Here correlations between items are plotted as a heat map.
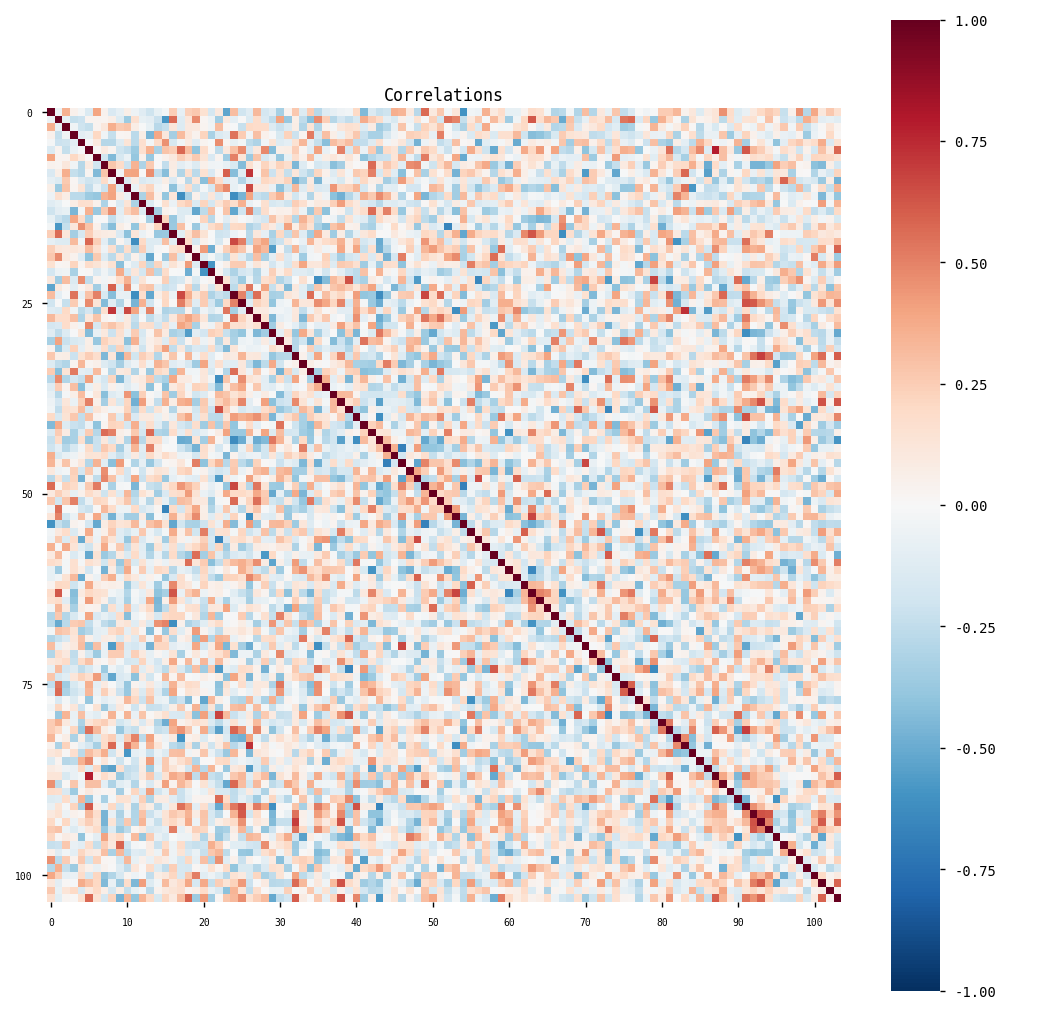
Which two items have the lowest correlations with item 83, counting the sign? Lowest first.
53, 86
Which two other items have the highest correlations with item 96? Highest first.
9, 28
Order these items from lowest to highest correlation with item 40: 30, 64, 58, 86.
58, 86, 64, 30
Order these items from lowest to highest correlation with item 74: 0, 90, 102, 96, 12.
96, 90, 12, 102, 0
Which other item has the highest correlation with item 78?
73
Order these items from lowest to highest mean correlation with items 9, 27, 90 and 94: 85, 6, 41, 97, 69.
85, 69, 97, 41, 6
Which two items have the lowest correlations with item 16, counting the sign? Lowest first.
67, 54
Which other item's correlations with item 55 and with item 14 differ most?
62
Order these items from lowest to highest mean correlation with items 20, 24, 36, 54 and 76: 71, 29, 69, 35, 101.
29, 71, 101, 69, 35
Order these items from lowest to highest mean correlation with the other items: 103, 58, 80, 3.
58, 3, 80, 103
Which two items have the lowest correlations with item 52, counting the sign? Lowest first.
15, 60
